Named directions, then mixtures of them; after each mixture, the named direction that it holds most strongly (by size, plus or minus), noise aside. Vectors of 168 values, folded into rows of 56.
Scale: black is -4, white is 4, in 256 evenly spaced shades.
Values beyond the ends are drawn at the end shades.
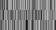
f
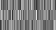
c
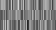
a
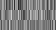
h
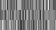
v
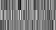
c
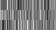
v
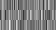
h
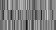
f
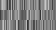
a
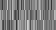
a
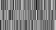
c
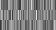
c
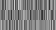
h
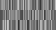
a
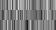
f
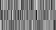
c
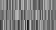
a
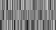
f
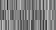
v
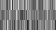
a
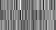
v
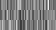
v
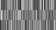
c
